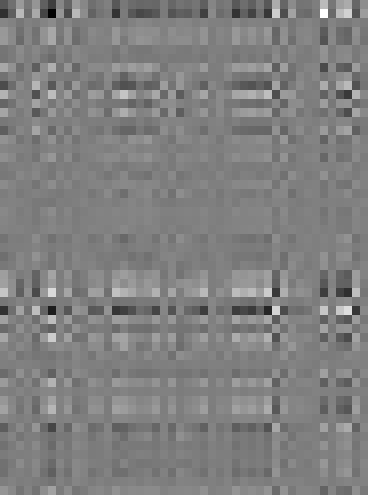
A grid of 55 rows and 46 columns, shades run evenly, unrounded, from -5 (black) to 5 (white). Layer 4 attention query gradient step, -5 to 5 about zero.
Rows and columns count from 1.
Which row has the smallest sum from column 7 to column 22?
35
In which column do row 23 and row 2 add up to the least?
7
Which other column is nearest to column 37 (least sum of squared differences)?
8
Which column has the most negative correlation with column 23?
37
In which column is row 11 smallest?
44
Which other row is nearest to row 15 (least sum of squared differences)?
12
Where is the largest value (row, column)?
2, 41
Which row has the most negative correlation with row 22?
39
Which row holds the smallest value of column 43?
33
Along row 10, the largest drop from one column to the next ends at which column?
45
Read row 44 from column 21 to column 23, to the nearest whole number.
0 0 0
